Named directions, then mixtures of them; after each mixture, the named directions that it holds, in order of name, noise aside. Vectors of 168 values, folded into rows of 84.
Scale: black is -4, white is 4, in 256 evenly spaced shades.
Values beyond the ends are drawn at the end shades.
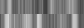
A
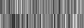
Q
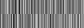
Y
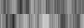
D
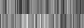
A, D, Q.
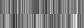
A, Q, Y.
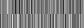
Q, Y.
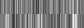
A, Q.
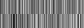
Q, Y.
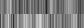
A, D, Y.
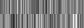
A, Q, Y.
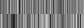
D, Q, Y.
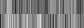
A, Q, Y.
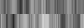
D.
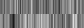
A, D, Q.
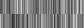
Q.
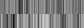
D, Y.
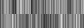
D, Y.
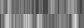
A.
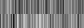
A, D, Y.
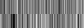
D, Q, Y.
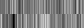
D, Q, Y.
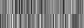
Q, Y.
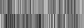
A, Q, Y.
